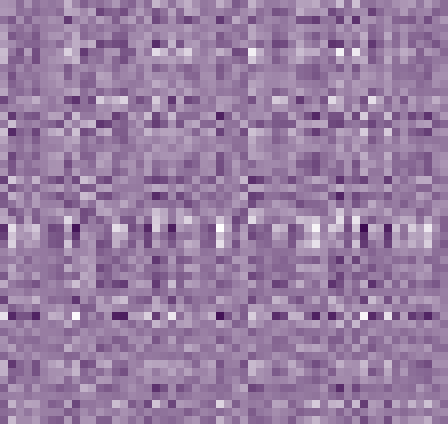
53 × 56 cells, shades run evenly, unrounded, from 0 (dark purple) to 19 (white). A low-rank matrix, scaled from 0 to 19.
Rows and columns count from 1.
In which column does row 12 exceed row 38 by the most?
10
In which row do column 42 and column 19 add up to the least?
16
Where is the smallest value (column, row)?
46, 29
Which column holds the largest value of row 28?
45
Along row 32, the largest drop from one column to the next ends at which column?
13
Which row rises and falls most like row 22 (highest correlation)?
15
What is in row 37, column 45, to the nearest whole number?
7
